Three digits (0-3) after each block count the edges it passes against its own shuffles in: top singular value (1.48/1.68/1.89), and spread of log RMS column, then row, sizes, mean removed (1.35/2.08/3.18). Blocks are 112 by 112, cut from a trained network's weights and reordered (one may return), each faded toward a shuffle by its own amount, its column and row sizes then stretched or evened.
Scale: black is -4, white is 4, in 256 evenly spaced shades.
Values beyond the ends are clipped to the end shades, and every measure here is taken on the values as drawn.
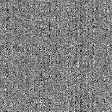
1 2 2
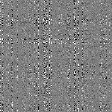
1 3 2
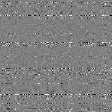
3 2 3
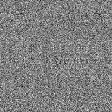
2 0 1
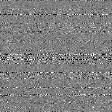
1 1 3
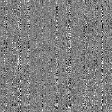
3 3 1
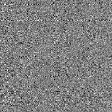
2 2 2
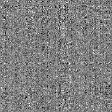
1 2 2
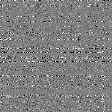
0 2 3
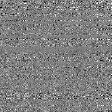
0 2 3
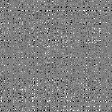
0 3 3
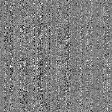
1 3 1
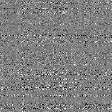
2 2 3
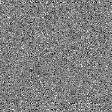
0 2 2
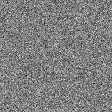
0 0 0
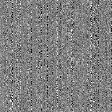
1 3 0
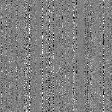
1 3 0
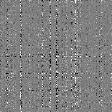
2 3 2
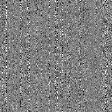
0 3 0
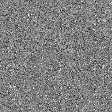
0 1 1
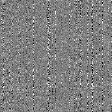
2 3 0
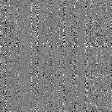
2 3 2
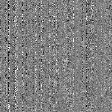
2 3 1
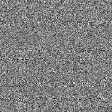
1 1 2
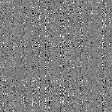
2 3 2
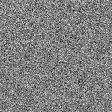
1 0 0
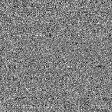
1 0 2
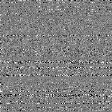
1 1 3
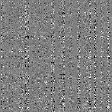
0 3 2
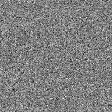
0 0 1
